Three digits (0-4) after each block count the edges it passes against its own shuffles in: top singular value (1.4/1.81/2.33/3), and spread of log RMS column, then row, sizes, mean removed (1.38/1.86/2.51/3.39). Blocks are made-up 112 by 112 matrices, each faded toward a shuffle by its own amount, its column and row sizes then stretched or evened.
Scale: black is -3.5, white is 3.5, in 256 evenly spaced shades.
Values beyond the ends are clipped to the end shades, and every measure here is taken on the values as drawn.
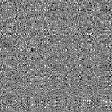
3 2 3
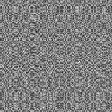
4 0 3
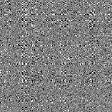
3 3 3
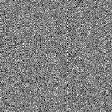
3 2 0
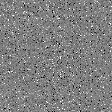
1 2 0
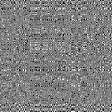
4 2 3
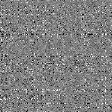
2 3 3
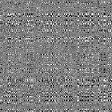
4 3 4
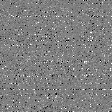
0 1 3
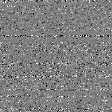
0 0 4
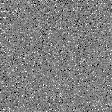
1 0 1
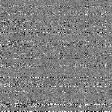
2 2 4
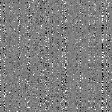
3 4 0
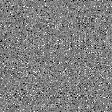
2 0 2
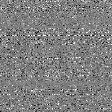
2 0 4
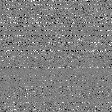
0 0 4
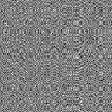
4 2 0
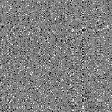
3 2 0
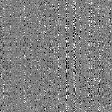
3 4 0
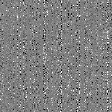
2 4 1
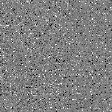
0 2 2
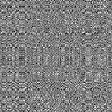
4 1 3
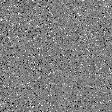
0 1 2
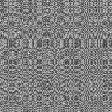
4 2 1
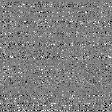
0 2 4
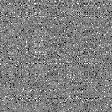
3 0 2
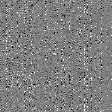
0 4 1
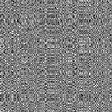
4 3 0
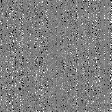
1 4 0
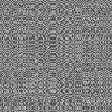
4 3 2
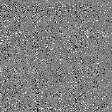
0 3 3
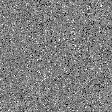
0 1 0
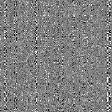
3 4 2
